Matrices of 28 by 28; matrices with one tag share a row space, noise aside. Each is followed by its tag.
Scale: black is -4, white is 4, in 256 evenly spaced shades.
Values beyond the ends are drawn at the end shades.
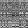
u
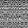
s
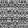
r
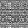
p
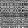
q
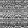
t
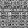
p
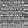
q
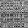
q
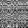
r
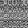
s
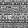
p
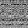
p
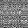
s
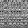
s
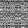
t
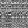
p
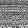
u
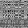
t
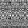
p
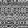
r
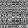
u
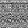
p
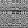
u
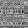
q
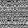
r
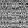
u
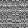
u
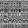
s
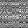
u
